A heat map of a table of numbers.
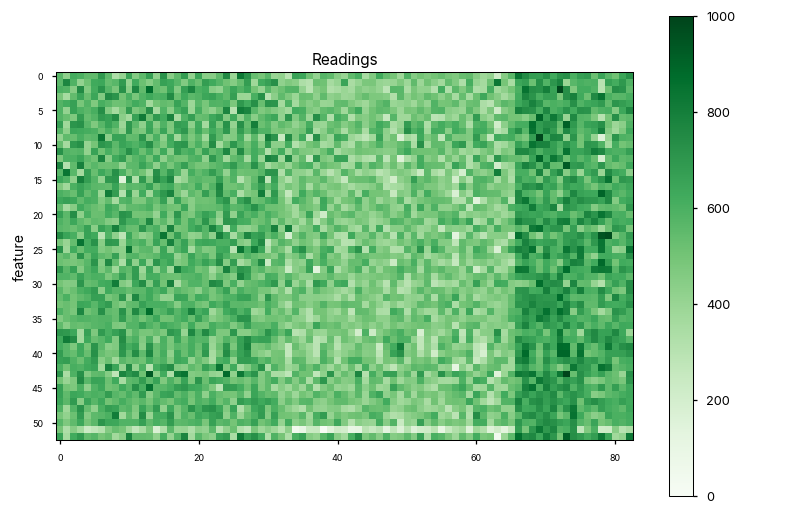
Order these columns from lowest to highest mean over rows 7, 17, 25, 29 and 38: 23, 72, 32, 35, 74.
32, 35, 23, 72, 74
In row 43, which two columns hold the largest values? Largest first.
73, 13
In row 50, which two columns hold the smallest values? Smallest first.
49, 42
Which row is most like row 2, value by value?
34
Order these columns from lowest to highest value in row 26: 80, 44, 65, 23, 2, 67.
65, 2, 44, 80, 23, 67
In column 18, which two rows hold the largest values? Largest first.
43, 52
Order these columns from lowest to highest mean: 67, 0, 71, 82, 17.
17, 0, 82, 71, 67
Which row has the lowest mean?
51
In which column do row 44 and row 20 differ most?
38
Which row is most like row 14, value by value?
1
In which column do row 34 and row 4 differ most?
13
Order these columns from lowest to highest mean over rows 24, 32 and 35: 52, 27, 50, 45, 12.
50, 45, 52, 12, 27
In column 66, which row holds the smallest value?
30
